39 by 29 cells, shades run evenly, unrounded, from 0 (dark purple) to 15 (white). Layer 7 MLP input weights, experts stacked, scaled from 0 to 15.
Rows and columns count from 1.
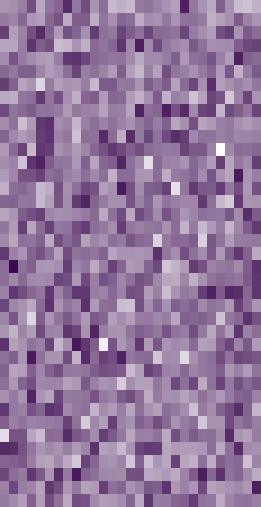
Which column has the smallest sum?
27
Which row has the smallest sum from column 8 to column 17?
28
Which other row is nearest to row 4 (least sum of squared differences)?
17
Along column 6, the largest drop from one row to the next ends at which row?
32
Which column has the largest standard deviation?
5
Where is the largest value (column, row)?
25, 12
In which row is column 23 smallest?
37
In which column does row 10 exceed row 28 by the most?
4
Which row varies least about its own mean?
2
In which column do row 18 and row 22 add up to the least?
29
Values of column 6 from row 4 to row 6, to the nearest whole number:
4 9 9
